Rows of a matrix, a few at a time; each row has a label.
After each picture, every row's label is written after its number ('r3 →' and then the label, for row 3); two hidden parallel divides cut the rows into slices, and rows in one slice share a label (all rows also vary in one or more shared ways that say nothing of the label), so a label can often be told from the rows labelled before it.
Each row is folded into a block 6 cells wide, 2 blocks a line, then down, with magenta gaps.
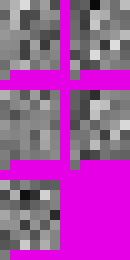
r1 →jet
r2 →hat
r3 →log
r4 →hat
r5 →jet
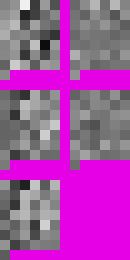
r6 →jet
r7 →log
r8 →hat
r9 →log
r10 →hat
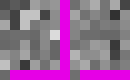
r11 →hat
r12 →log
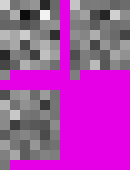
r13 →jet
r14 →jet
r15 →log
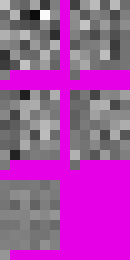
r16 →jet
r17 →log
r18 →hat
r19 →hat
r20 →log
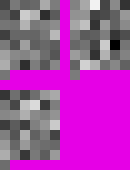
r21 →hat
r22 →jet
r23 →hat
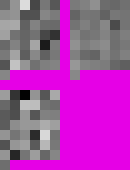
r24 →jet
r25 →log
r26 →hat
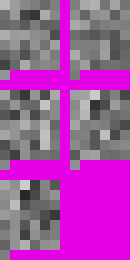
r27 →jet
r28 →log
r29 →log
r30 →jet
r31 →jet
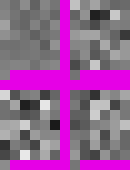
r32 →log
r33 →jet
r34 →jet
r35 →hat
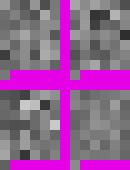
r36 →log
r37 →jet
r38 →hat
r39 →log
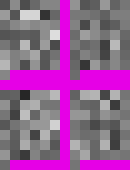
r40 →hat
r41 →log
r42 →hat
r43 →log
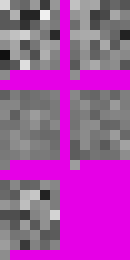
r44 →jet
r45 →jet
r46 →log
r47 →log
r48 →hat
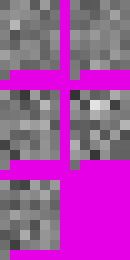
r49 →log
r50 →log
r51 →log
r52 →hat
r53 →log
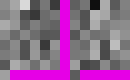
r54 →jet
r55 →hat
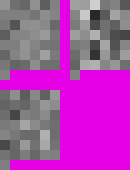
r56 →log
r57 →jet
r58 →log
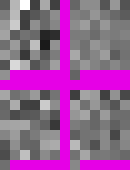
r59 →jet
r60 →log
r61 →jet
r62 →log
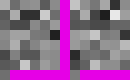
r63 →jet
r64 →jet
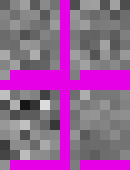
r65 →log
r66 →log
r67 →jet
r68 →log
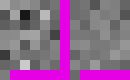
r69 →jet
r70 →log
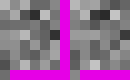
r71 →jet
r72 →jet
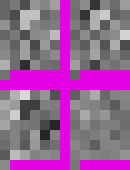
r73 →hat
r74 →hat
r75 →jet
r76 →log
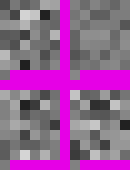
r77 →hat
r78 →log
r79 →jet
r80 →jet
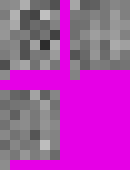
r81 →jet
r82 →log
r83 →log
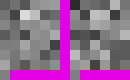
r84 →hat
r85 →hat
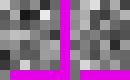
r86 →jet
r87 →jet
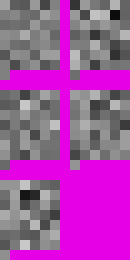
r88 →log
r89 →hat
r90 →hat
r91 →jet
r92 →jet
